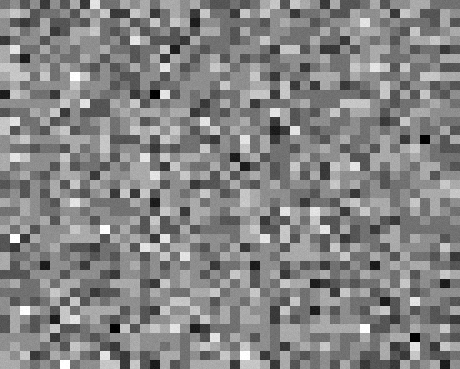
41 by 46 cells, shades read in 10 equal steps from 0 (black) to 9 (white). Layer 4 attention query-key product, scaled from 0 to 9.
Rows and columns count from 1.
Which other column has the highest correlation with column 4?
38
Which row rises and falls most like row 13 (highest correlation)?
21
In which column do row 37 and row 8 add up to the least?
12
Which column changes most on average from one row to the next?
17
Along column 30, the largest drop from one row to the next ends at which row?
2
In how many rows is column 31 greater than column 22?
16
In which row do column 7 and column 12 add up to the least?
37
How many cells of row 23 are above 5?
16
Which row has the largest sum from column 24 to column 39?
24
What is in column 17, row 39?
4
